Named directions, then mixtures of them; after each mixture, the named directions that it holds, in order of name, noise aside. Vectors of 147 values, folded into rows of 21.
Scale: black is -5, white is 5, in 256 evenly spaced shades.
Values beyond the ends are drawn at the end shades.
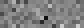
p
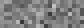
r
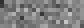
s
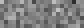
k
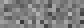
r.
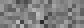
p, r.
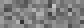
r.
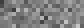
p, s.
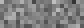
k.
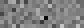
p.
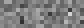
r, s.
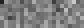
k, s.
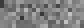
s.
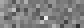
p, s.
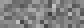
r.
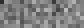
k, s.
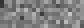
s.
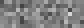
r, s.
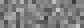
k, p.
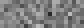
k, r.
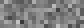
k, r.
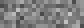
k, s.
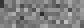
s.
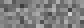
r, s.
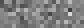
r, s.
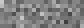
s.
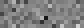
p.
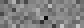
p.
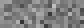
r.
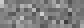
s.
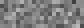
k, s.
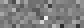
p.
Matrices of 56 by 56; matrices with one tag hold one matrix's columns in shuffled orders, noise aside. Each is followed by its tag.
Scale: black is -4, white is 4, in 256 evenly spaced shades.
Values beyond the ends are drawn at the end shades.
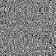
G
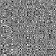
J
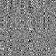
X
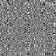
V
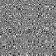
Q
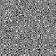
J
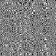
V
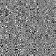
J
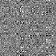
G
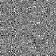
G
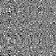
G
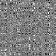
V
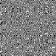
G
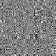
J
